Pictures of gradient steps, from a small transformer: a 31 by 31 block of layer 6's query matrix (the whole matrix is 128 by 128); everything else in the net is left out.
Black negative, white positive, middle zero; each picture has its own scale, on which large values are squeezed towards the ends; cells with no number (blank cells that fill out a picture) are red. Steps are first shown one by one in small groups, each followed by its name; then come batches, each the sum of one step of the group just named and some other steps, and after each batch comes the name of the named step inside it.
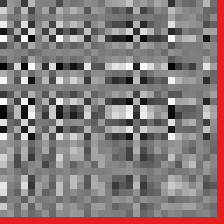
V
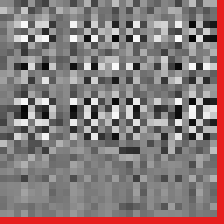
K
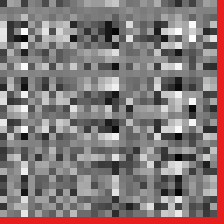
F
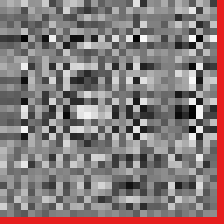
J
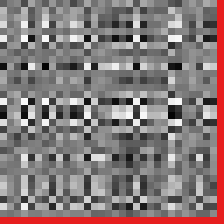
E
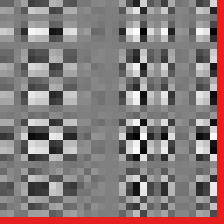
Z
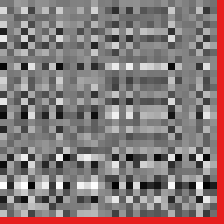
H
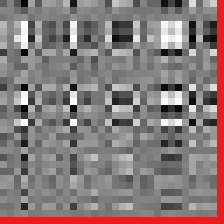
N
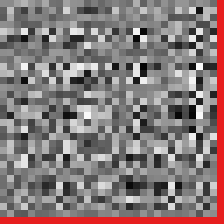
J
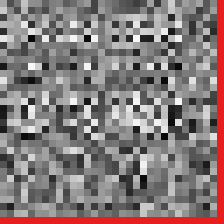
K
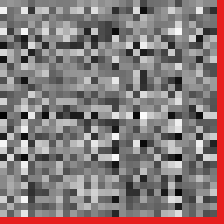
F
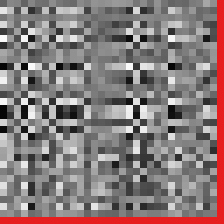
V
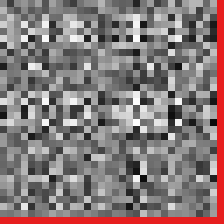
E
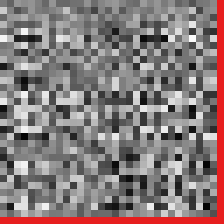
F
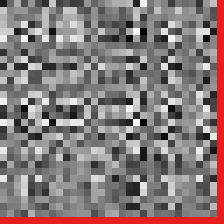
Z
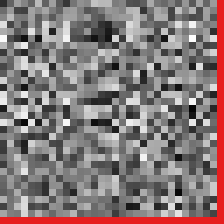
F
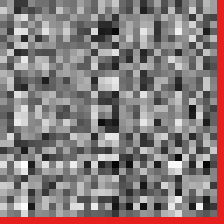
F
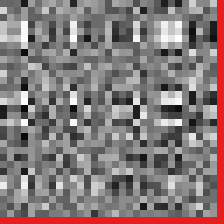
N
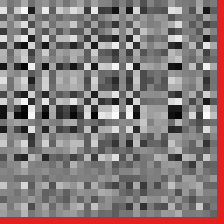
K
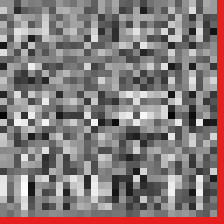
E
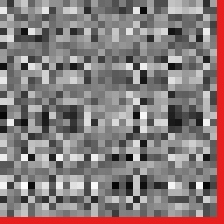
H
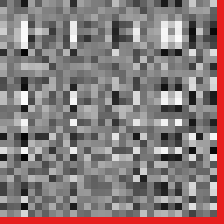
N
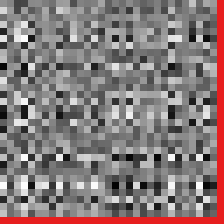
H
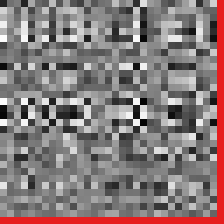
V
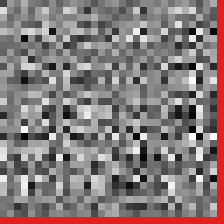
J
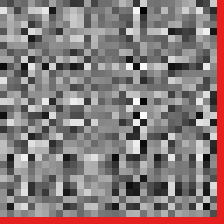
Z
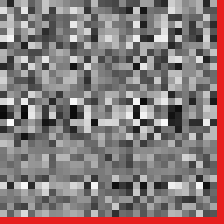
K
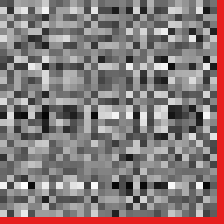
H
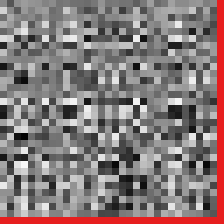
E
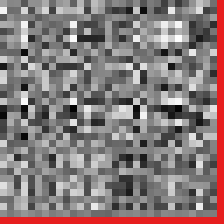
N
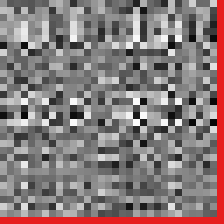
E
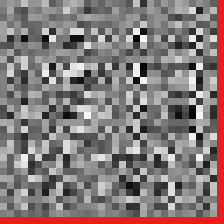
J
